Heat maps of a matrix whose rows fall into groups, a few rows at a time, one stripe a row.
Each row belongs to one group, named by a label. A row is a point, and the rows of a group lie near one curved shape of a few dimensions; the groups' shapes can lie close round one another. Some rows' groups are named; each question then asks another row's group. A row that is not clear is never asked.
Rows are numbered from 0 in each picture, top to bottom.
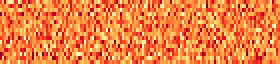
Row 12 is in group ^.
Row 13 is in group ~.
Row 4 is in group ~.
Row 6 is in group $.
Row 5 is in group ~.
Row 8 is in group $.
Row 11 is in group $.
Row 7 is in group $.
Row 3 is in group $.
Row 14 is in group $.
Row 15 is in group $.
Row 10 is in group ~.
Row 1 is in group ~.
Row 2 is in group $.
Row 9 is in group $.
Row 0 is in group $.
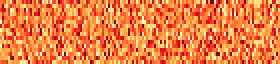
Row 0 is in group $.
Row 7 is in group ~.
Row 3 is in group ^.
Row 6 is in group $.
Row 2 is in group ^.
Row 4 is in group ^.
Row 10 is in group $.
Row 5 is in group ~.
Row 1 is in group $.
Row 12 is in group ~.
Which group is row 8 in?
$
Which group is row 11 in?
~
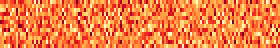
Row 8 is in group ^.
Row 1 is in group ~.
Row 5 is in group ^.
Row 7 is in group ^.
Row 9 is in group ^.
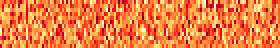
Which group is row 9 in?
^
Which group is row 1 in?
$
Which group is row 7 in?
~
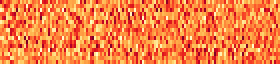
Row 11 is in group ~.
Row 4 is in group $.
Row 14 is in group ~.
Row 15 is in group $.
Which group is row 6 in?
^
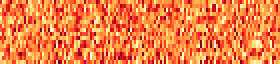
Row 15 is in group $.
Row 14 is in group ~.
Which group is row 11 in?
$
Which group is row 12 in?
^
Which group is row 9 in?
$
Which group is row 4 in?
~
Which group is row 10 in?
$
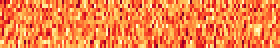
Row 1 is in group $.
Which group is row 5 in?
^
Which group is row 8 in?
$
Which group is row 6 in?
$
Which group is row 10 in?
$
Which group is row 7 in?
$
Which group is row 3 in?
^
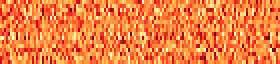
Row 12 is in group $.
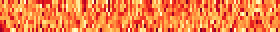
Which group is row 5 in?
$
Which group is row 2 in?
$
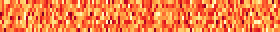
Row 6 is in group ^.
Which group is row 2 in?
~
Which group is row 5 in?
$
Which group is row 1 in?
$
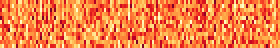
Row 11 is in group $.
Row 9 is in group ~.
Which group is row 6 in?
^
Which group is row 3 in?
~
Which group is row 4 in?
~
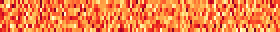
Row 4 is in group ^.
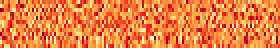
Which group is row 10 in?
^
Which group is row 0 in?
$
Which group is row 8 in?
~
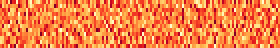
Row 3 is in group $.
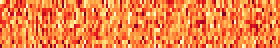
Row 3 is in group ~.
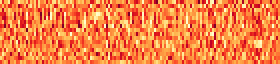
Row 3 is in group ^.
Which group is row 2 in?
^
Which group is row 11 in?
$
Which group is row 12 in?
$
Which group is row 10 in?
$
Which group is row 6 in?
^
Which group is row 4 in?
^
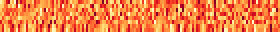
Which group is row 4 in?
$
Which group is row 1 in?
$
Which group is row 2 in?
^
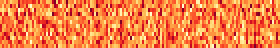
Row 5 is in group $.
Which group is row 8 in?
^
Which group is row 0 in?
$
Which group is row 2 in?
$
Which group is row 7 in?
~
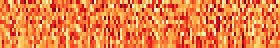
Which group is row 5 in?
$
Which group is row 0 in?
$
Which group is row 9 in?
$
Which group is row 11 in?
$
